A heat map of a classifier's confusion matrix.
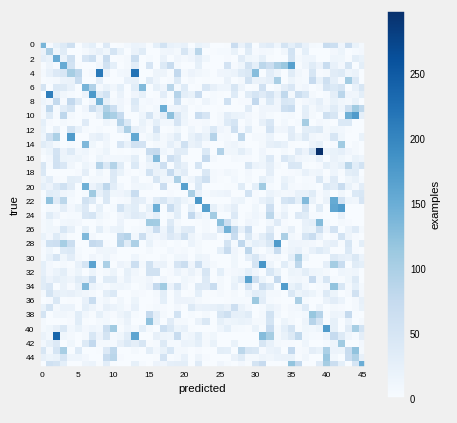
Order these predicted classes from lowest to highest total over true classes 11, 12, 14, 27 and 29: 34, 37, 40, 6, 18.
40, 18, 34, 37, 6
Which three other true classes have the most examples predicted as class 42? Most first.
23, 14, 7
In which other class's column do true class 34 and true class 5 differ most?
6
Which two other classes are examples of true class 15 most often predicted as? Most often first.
39, 25
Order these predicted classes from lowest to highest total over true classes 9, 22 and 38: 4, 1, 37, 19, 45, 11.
11, 4, 19, 45, 37, 1
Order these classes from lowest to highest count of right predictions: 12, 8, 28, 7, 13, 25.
28, 12, 25, 8, 13, 7
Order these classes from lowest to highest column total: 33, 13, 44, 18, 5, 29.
5, 33, 18, 29, 44, 13
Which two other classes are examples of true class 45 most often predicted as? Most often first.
35, 40
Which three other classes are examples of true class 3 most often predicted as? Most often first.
35, 34, 33
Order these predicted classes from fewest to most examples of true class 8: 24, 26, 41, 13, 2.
24, 41, 13, 26, 2
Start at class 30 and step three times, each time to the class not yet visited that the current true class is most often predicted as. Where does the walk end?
1
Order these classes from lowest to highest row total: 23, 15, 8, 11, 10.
11, 8, 15, 23, 10
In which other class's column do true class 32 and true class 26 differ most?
27
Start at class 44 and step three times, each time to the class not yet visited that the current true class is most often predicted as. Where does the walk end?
43
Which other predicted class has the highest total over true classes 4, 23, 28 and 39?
13
